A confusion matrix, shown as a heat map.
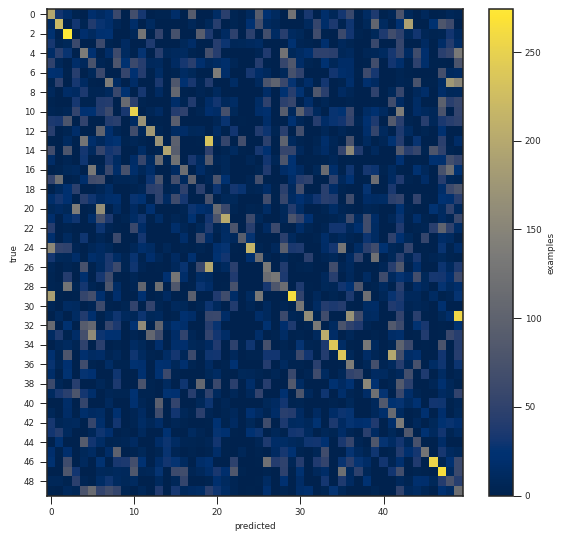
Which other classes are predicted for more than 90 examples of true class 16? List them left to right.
5, 33, 48
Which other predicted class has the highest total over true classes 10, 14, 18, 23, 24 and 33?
28
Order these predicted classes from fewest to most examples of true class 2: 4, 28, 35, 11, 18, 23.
23, 4, 28, 35, 18, 11
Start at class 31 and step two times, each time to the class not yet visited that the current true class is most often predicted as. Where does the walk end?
5
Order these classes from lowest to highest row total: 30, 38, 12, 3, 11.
3, 30, 12, 38, 11
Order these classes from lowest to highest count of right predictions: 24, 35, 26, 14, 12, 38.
26, 38, 12, 14, 24, 35
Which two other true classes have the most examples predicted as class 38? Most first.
34, 29
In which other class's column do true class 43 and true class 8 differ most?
15
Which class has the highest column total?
42
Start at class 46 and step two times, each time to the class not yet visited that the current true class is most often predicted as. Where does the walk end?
19
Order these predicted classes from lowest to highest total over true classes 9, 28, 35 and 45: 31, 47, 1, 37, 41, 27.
1, 31, 37, 27, 47, 41
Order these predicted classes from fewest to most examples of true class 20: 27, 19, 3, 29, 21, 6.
27, 19, 29, 21, 3, 6
